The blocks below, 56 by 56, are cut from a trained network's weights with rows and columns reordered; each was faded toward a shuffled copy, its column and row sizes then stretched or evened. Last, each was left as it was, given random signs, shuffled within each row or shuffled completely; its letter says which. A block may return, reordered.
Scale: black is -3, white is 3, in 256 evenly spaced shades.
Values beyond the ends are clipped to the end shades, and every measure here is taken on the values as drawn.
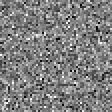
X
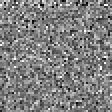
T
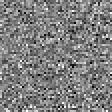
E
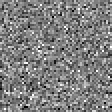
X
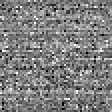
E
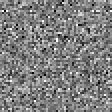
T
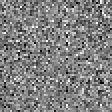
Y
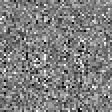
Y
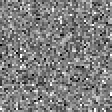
X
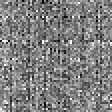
E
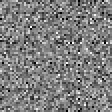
Y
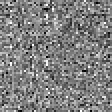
Y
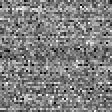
T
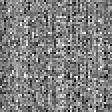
E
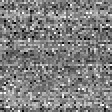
T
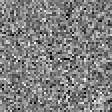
Y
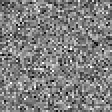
X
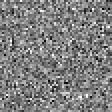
T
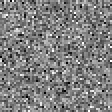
X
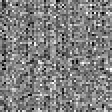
E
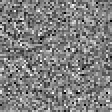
Y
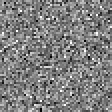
X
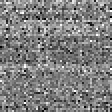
E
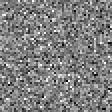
X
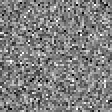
X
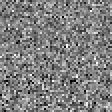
T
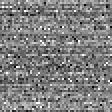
T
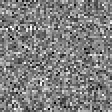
T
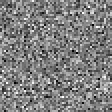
T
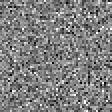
X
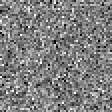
X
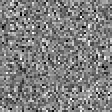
E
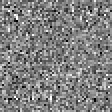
Y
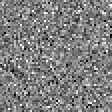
X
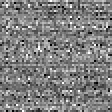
E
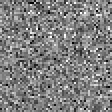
Y
